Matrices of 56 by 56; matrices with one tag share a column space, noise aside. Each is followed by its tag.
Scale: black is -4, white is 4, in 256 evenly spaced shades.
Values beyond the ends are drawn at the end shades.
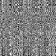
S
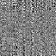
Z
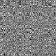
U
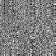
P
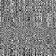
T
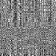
T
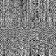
T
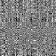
T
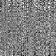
Z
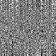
P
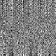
P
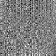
P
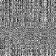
T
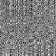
P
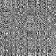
S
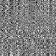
P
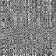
T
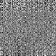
Z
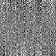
Z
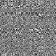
U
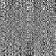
Z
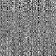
Z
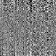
Z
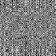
S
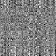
S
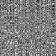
P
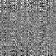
Z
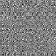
U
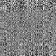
Z
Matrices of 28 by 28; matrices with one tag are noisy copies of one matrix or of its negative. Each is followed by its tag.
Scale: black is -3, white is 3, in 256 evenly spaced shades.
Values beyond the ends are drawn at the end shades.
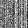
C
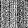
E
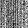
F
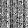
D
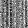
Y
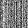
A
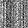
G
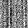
Y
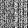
C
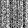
D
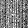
F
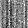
Y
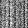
Y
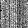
E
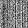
A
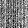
F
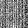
F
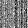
C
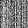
A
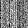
E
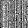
A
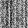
Y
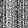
G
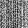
F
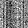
G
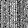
E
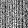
F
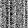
Y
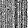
C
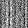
Y
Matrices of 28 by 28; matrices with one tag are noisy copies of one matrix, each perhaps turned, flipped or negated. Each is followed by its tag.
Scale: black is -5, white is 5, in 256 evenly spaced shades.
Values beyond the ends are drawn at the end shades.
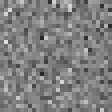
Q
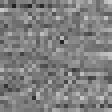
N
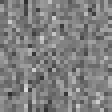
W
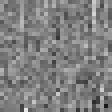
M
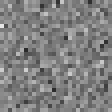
Q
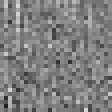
M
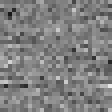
W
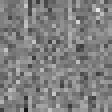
W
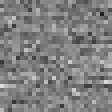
W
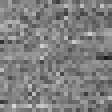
N
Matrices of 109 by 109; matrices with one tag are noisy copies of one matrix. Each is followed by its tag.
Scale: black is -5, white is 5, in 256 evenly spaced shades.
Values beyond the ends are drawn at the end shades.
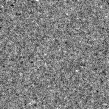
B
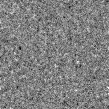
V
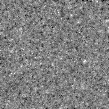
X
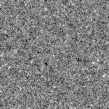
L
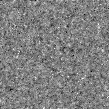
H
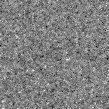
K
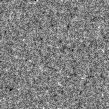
H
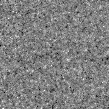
K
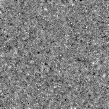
L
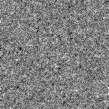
V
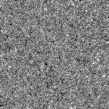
L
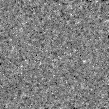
X
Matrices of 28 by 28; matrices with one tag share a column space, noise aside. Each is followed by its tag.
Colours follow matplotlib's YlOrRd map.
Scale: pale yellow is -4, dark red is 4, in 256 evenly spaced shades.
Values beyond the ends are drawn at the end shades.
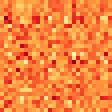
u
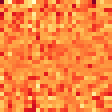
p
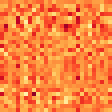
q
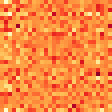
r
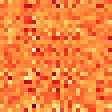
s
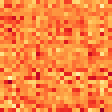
s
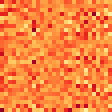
r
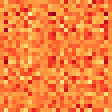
r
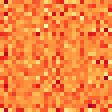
r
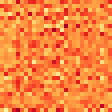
r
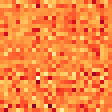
s
